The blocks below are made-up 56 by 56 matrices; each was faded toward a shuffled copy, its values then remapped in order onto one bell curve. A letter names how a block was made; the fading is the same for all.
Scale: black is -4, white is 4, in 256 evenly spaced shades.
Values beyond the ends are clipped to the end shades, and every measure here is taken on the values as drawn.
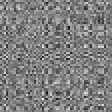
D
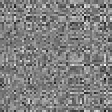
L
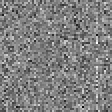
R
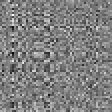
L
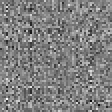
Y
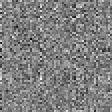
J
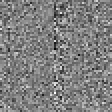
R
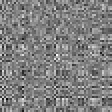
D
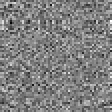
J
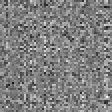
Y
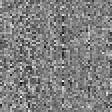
Y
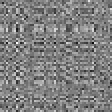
D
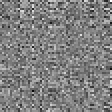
J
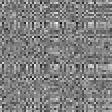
D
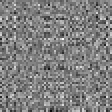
L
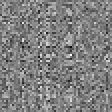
Y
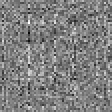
Y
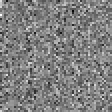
R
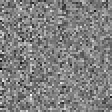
R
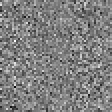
R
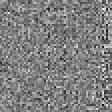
Y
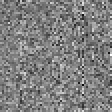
R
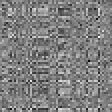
D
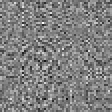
J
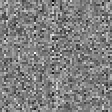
R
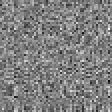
J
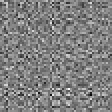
L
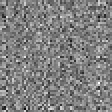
J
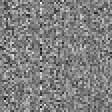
R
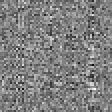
Y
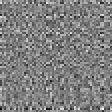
L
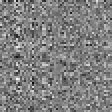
Y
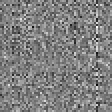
Y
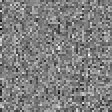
R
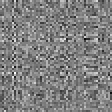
L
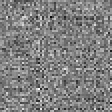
J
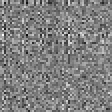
Y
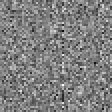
R
